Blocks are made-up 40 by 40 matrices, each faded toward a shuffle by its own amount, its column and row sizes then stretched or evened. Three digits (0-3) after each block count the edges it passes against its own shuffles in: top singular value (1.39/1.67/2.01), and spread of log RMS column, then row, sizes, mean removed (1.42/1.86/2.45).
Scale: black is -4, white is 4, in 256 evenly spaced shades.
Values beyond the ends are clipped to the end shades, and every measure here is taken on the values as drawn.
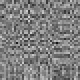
3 1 1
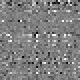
2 1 3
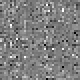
0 2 1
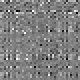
3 0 3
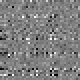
3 1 3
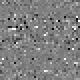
0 1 2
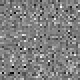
1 1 1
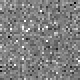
1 1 0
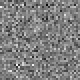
1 0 1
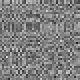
3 1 1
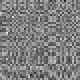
3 0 1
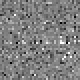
2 0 2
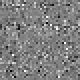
0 1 2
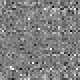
2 0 2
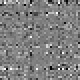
2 2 3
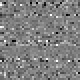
0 0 3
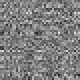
3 0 2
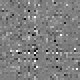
2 2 1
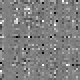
0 3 2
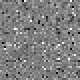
1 1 1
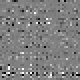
2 1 3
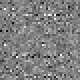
2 0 2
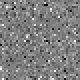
0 0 1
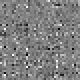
1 2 2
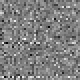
2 0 1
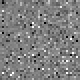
0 1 1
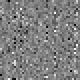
0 2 0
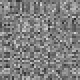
3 1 0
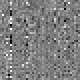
2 2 0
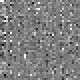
1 2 0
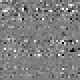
0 0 3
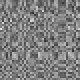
3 0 0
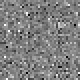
1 0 1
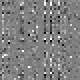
3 3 0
